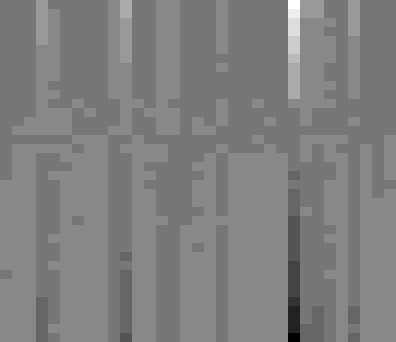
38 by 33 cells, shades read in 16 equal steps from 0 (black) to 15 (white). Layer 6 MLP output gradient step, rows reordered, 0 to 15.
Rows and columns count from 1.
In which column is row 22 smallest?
25
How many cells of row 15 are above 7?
11
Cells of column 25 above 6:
20
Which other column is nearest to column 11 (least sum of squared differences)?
4
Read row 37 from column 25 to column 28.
2 6 6 7
